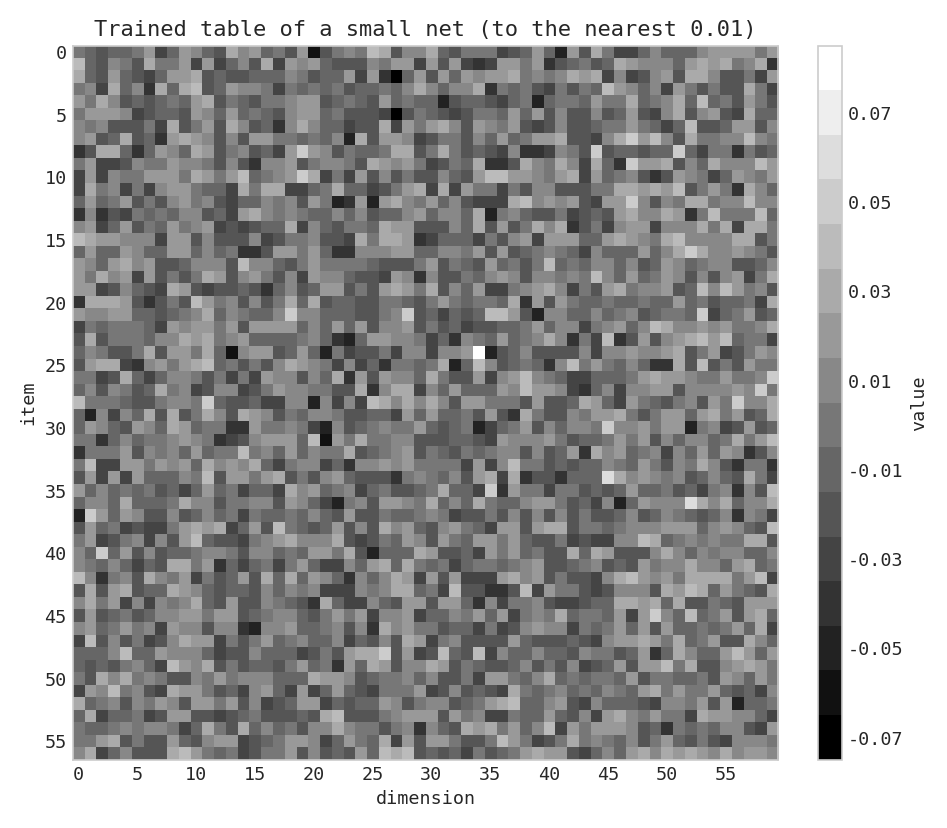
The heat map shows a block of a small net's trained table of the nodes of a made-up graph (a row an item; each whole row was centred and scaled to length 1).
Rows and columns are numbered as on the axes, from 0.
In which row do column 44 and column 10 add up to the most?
8
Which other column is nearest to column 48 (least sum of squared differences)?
9
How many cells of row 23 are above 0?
26
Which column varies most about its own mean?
34
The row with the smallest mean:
37
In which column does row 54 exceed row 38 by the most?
35
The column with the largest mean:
28
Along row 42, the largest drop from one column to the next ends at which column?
59
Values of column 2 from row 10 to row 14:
-0.03 0 -0.01 -0.04 -0.03
